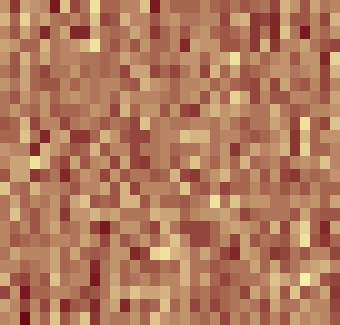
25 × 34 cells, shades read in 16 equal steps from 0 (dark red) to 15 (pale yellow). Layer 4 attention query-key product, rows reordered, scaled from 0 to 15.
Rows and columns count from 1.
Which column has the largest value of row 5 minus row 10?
24
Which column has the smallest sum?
33
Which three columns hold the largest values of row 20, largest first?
17, 16, 18
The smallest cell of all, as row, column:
25, 3
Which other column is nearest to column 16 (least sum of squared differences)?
2
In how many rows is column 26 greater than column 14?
10
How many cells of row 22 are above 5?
27
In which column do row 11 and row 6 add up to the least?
5
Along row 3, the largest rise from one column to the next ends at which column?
29
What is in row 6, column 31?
8
